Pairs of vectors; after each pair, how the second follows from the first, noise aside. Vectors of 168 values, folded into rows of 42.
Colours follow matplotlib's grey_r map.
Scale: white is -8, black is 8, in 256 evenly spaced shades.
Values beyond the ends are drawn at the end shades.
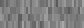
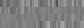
partly zeroed.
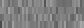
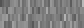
reversed, negated.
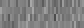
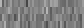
wrapped around.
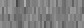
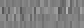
wrapped around, partly zeroed.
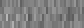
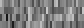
negated, scaled up.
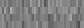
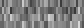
negated, scaled up.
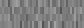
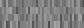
wrapped around.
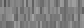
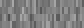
wrapped around.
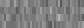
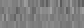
partly zeroed.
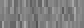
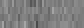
partly zeroed.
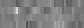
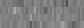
partly zeroed.
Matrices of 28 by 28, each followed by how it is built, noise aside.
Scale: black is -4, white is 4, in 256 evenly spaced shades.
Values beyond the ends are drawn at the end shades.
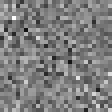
block diagonal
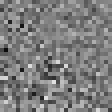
lower triangular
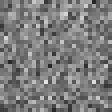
repeating columns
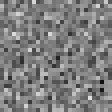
repeating columns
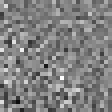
lower triangular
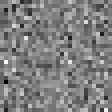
uneven columns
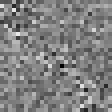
block diagonal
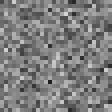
repeating rows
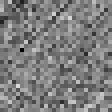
Hankel
